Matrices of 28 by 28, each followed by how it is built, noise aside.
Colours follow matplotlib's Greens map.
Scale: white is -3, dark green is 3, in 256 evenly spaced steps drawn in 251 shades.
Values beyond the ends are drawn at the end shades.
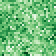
smooth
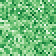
Toeplitz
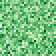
noise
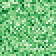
noise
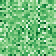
low rank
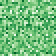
repeating columns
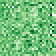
low rank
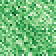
Toeplitz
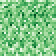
repeating columns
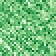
Toeplitz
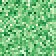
noise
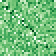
banded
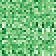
low rank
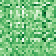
low rank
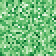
noise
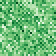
Toeplitz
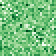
banded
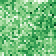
smooth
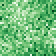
smooth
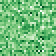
low rank
